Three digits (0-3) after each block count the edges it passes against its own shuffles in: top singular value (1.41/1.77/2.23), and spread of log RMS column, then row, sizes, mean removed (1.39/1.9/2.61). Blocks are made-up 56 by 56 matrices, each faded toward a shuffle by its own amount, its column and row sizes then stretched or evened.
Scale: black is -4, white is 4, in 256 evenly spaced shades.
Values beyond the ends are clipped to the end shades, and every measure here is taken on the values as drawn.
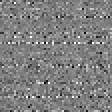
1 0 3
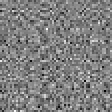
3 0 2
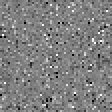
0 1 0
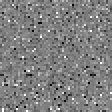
0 0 1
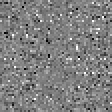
0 1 1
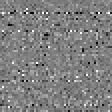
2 1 2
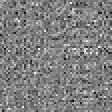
2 1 1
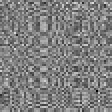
3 1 2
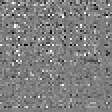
1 2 3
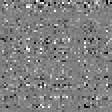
1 2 3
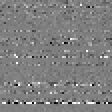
2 0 3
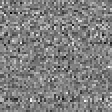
2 0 2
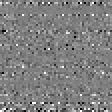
2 0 3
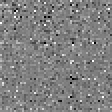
0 1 2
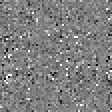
0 2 1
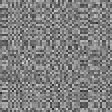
3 2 2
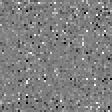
0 1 1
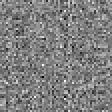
2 1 1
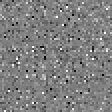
0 1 2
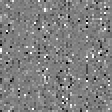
0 2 0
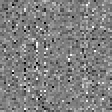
2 2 0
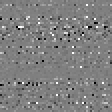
0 0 3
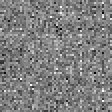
1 2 1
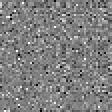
2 0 0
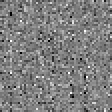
0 2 1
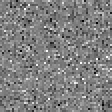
0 1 0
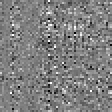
1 3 1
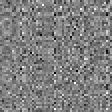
3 2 0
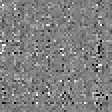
1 2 2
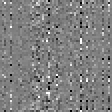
2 3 1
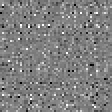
2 1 2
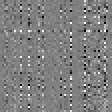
3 3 2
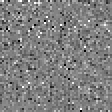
1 1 1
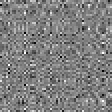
3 2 2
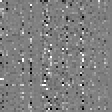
0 3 1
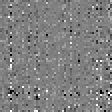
1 3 1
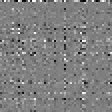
2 2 3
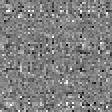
2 2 2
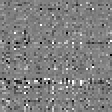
2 2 3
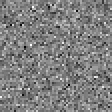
0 0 1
